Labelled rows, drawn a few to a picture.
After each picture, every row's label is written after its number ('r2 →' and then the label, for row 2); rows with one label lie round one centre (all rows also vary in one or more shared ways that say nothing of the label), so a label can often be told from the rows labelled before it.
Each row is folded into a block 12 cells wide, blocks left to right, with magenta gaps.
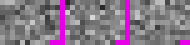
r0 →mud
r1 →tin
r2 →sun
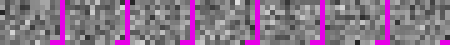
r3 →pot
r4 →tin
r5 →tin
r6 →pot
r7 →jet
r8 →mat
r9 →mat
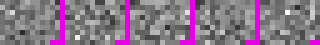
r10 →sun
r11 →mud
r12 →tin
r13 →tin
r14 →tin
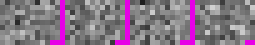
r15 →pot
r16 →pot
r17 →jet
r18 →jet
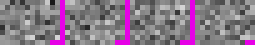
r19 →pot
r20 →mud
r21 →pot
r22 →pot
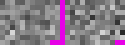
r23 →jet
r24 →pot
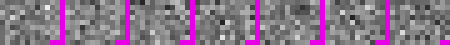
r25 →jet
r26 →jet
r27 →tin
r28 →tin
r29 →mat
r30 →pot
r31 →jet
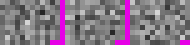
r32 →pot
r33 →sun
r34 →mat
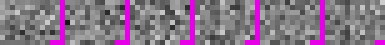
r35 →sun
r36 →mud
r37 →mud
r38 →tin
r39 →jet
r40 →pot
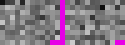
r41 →tin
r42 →jet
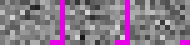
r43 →jet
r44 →jet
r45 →mat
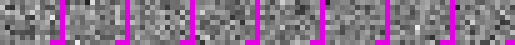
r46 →sun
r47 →tin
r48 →mat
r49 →mat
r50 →mat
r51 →tin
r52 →pot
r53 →mud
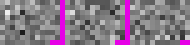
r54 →sun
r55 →mat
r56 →sun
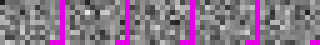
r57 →tin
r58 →jet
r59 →pot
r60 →jet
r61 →mat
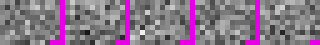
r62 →pot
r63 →sun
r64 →pot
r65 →pot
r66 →sun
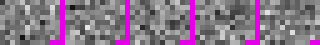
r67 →tin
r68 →pot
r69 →pot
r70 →mat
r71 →mat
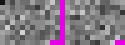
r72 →tin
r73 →mat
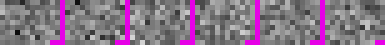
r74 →jet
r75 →pot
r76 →tin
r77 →jet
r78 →mat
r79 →mat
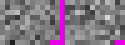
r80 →pot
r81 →pot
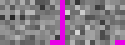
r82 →mat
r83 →jet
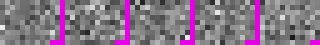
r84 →jet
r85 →sun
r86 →jet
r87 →jet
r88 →tin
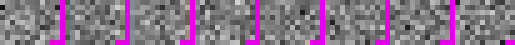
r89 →mud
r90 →jet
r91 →jet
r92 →pot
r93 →mat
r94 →sun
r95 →mud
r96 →tin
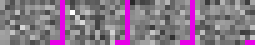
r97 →pot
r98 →jet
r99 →tin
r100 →sun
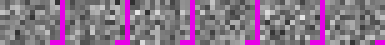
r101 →jet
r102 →pot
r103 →tin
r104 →mat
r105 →sun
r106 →mud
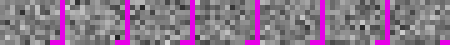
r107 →pot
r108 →sun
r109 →mud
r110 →mat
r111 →pot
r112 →mat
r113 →pot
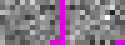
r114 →sun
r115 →pot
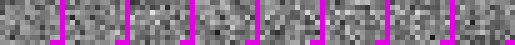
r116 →tin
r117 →jet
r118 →tin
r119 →sun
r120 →sun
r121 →tin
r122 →tin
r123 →tin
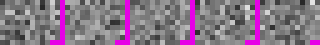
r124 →tin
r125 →mud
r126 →tin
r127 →tin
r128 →jet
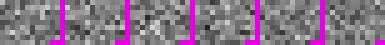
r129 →pot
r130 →sun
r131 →pot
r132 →sun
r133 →sun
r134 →jet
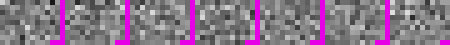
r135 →pot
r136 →jet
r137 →jet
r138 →sun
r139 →mat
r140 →jet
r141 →mat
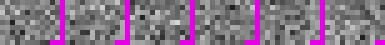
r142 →sun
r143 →sun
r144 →tin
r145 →jet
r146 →jet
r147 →mud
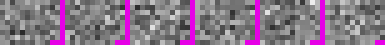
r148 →sun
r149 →mud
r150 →pot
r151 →mat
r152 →jet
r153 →mat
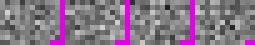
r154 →mat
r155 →jet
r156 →tin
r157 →mat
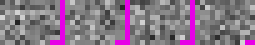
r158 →tin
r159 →mud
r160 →tin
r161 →jet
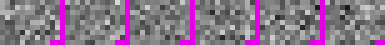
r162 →sun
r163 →mud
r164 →jet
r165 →jet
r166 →mud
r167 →pot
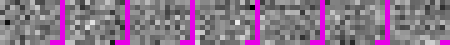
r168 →pot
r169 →pot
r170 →mat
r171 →mud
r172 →tin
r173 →tin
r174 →mat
